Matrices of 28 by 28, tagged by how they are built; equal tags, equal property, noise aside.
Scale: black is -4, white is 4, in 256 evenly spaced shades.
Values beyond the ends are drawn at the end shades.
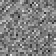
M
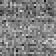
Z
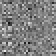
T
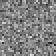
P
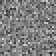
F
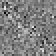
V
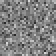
F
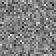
F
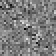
V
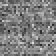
Z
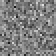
F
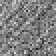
M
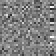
T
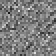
M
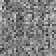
Z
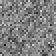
M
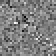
V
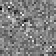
V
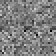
P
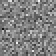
P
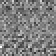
P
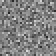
F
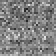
Z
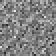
M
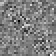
V
